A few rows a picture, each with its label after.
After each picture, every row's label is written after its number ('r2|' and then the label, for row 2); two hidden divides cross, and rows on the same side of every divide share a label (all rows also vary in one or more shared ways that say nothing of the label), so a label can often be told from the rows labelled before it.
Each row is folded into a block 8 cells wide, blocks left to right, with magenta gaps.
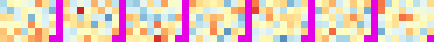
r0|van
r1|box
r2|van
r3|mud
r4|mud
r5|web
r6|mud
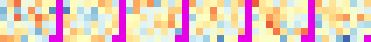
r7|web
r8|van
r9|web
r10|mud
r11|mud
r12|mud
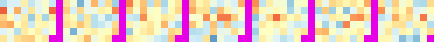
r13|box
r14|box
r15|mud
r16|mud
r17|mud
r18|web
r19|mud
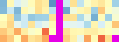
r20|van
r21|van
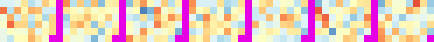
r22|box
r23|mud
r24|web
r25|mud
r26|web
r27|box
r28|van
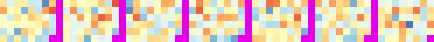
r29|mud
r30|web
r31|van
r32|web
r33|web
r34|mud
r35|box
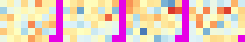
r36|van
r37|web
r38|mud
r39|box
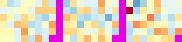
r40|box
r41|van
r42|box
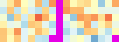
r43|web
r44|mud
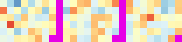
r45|box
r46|web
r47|mud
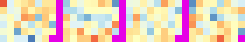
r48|mud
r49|van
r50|van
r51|van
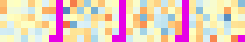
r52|mud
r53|web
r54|box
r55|box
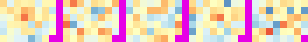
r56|mud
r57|web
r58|van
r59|mud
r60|web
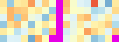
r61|box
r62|mud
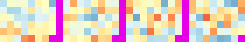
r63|van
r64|van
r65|mud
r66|mud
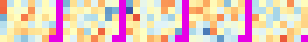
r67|mud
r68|van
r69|van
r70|mud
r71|van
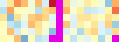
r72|web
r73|mud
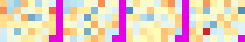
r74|box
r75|van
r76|van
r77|web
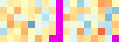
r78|box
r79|van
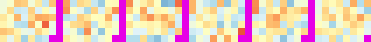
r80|web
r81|mud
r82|mud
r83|box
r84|mud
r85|web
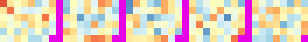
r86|mud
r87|van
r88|van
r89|box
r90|box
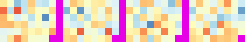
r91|box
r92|web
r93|web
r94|van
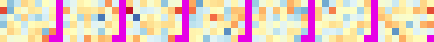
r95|box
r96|box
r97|mud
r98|mud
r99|van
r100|box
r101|box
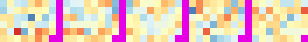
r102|van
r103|van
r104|van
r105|web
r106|box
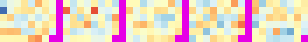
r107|van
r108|box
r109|box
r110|box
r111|mud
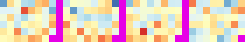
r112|van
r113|van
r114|van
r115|mud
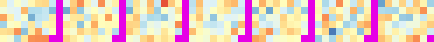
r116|van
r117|web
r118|van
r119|van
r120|web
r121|box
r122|van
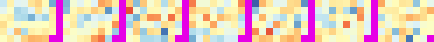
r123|van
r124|van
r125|mud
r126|mud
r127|van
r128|web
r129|mud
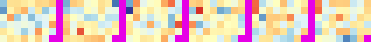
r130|van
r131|van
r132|van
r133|web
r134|mud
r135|mud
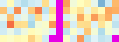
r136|box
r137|mud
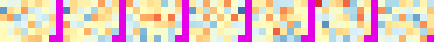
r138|van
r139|web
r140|mud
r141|web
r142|mud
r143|mud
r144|box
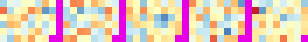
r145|box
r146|web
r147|box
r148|box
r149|box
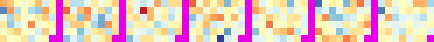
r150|web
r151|box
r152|box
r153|mud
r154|mud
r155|van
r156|van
